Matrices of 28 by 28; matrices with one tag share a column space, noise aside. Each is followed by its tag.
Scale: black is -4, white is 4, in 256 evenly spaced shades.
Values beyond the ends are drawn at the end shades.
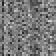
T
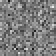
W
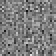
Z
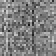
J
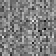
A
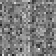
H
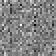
J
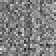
H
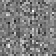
H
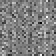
T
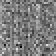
H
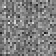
T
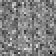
Z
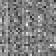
J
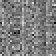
T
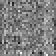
Z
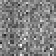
H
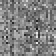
A
